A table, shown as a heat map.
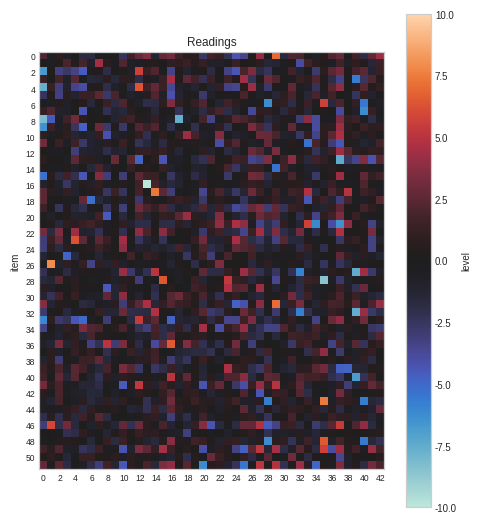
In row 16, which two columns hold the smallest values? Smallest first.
13, 3
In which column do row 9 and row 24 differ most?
10
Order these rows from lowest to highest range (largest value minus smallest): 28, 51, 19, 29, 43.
19, 29, 51, 43, 28
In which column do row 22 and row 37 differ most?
37
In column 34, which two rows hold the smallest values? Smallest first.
21, 51
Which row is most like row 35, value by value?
44
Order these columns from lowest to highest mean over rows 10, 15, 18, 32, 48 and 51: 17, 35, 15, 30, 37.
30, 17, 15, 35, 37
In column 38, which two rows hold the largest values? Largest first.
17, 21
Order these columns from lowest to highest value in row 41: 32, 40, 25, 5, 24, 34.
25, 24, 5, 34, 40, 32
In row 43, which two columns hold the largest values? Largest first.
35, 16
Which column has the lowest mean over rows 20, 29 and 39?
8
